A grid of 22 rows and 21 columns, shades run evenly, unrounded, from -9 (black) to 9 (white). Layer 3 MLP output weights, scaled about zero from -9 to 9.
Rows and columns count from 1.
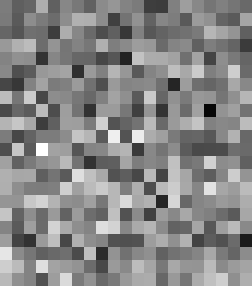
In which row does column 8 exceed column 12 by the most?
14
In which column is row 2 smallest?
10
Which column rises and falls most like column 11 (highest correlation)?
4
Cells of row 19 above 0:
10
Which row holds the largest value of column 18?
15
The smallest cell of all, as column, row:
18, 9
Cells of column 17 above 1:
9
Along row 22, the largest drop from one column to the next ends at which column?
7
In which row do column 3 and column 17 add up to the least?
19
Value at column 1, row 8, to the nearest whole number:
4
